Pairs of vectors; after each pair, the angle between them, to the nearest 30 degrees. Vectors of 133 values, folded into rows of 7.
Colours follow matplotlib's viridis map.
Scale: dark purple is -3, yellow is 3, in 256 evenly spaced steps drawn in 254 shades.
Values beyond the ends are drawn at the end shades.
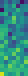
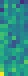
30 degrees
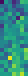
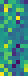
120 degrees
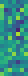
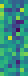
30 degrees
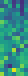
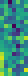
90 degrees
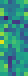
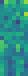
60 degrees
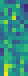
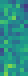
30 degrees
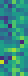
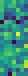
90 degrees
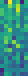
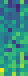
150 degrees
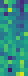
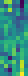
30 degrees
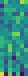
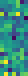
120 degrees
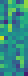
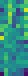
60 degrees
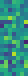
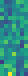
60 degrees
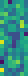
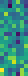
60 degrees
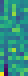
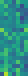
120 degrees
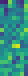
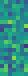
90 degrees
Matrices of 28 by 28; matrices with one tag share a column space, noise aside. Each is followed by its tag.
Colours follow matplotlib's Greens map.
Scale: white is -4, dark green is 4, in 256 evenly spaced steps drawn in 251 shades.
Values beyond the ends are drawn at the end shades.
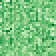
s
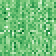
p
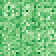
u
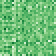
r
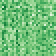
u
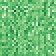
u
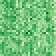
p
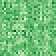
p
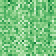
r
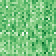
p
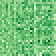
r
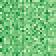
s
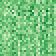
u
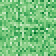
s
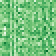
s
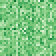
s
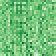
r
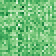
u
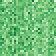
s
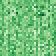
u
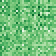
u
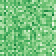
u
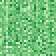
r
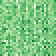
r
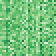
r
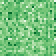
s
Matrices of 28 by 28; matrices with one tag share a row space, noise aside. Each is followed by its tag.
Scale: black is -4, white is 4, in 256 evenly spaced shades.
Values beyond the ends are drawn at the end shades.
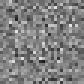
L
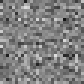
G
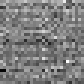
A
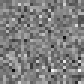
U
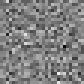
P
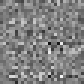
L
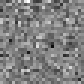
G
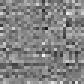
A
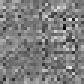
A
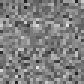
G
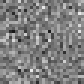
U
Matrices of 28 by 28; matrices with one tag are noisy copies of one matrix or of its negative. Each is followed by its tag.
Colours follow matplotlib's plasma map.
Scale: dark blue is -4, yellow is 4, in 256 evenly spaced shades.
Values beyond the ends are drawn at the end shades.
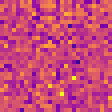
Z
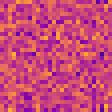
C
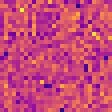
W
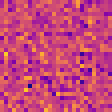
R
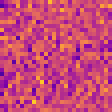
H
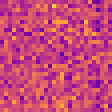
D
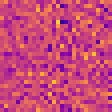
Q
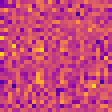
H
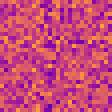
Z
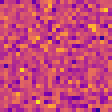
Z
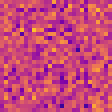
D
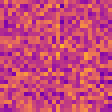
Q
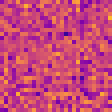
R
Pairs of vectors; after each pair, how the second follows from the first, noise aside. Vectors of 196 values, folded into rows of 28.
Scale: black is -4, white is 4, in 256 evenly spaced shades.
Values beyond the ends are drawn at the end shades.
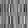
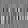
reversed, negated, partly zeroed.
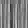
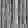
reversed, negated.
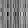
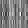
reversed, negated.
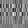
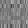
wrapped around, negated, shrunk.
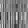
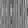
reversed, shrunk.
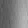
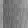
wrapped around, shrunk.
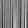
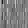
reversed, negated, partly zeroed.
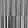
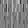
reversed, negated, partly zeroed.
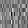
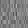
reversed, shrunk.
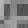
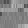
reversed, partly zeroed.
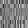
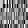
reversed, scaled up.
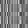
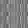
reversed, shrunk.
